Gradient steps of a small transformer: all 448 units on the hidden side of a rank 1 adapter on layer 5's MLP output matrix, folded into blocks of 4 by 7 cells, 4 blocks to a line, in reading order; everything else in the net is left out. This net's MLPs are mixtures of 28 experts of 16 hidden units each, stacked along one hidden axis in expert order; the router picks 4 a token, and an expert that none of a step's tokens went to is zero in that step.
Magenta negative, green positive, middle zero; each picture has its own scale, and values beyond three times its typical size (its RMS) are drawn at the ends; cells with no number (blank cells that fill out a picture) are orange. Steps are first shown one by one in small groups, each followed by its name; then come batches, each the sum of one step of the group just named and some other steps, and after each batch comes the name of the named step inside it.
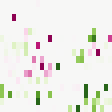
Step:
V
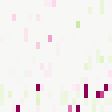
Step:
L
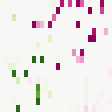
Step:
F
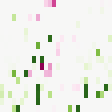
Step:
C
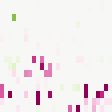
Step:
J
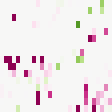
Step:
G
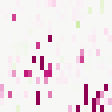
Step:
J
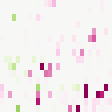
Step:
J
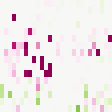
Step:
V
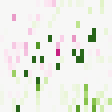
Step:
C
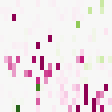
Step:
G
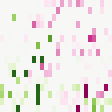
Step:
F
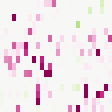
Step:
G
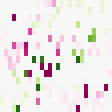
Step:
C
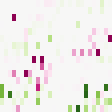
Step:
V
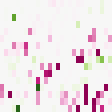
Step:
J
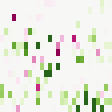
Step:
V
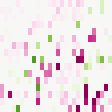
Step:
J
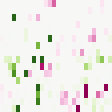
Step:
C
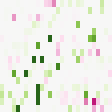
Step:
C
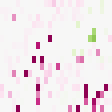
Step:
J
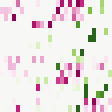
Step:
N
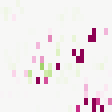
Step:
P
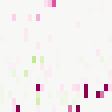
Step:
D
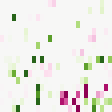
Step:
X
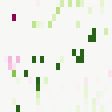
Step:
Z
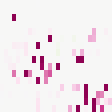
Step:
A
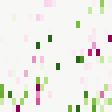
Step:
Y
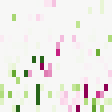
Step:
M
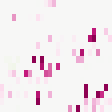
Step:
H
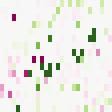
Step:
Z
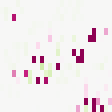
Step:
P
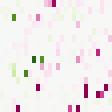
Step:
D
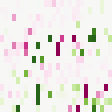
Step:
M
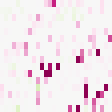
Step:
H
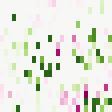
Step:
X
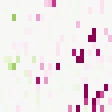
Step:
P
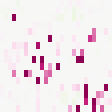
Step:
A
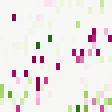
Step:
Y
